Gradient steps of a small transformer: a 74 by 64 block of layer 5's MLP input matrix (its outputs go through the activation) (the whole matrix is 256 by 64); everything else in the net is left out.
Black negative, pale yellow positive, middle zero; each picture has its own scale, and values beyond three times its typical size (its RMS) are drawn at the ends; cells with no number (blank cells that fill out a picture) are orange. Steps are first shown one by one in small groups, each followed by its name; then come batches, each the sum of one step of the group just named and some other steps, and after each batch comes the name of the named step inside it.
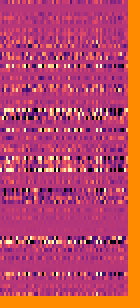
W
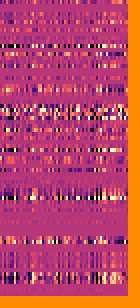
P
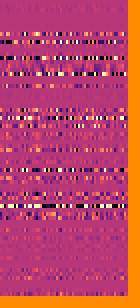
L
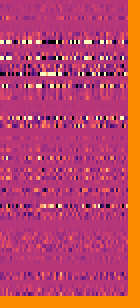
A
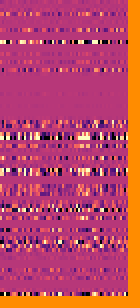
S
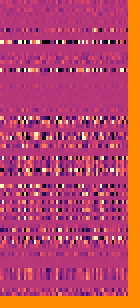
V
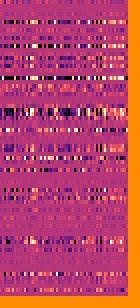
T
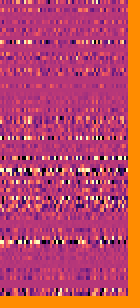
L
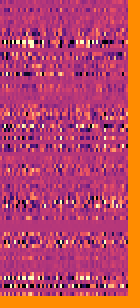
P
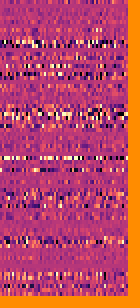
T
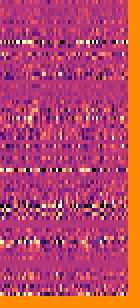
T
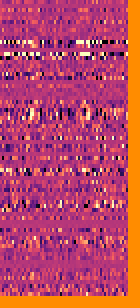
T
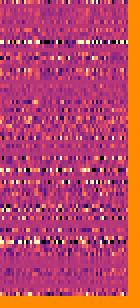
V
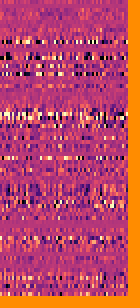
L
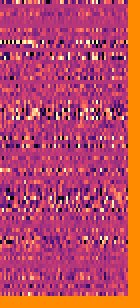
S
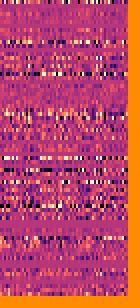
A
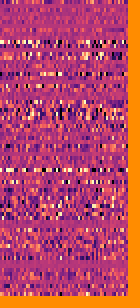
A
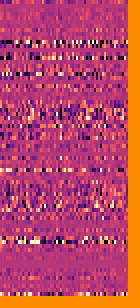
L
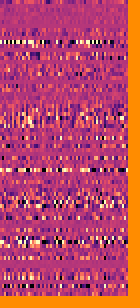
L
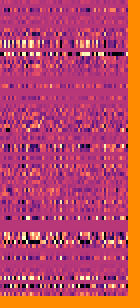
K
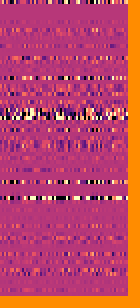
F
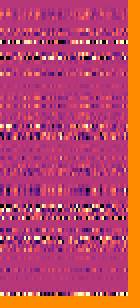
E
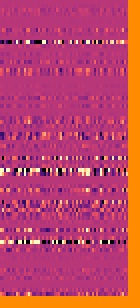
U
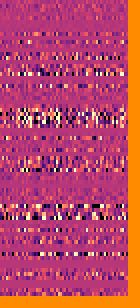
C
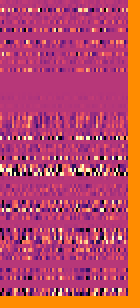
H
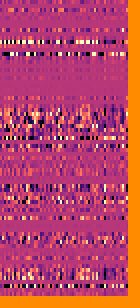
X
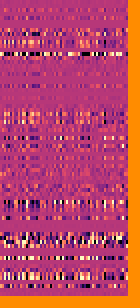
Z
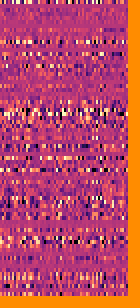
K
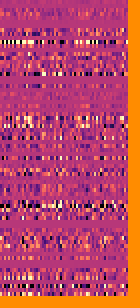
E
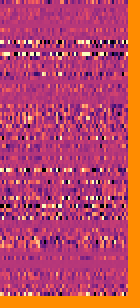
E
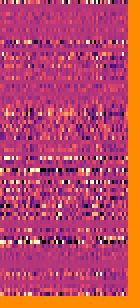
U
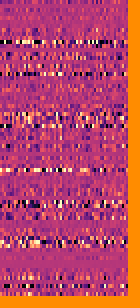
U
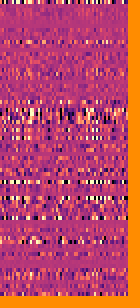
C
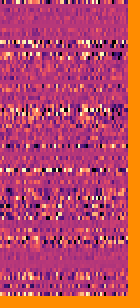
K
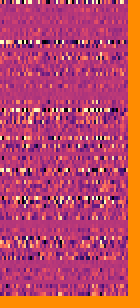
C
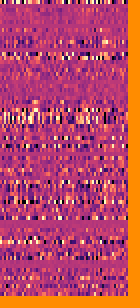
C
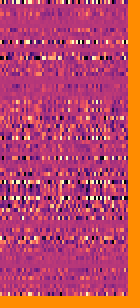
E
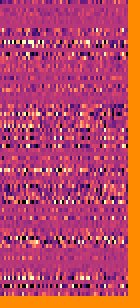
X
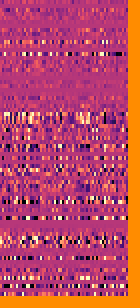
K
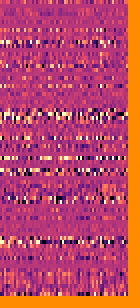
F
